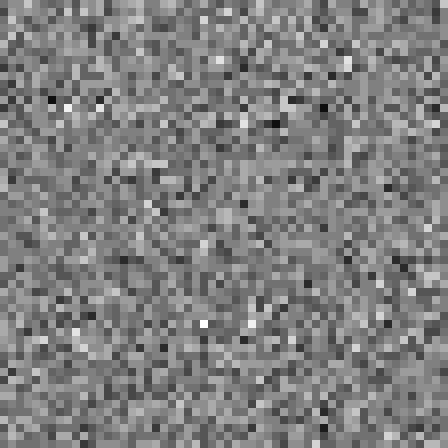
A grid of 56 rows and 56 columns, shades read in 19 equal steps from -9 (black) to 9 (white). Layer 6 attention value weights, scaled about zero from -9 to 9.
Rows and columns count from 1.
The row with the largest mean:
21
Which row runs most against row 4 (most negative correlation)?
47
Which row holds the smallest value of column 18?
44
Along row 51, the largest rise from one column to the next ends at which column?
33
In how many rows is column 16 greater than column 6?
23
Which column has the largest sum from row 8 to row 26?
19
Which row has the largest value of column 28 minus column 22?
8
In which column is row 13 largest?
36
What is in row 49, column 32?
-2
